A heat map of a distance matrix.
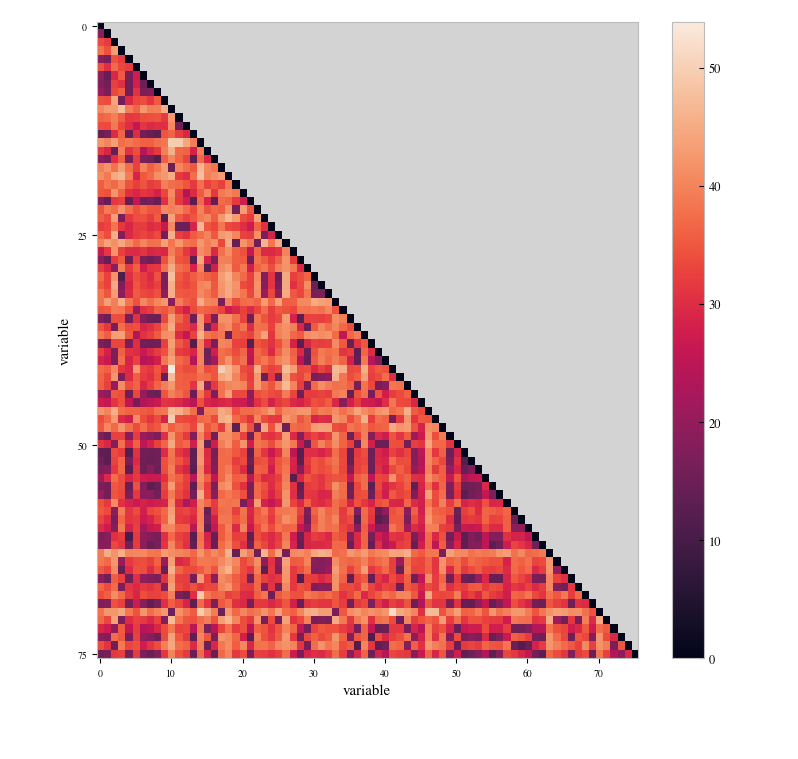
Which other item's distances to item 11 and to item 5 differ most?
24
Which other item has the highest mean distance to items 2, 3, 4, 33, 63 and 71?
18
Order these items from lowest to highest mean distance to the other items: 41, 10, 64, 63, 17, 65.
65, 64, 41, 17, 63, 10
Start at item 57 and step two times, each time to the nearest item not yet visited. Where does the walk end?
12
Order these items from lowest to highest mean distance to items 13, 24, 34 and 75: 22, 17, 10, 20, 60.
60, 20, 22, 17, 10
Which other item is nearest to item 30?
3
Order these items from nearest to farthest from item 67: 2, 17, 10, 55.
55, 2, 17, 10
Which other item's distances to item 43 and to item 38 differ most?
73
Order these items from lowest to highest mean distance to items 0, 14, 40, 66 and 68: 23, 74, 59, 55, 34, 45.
55, 45, 59, 74, 34, 23
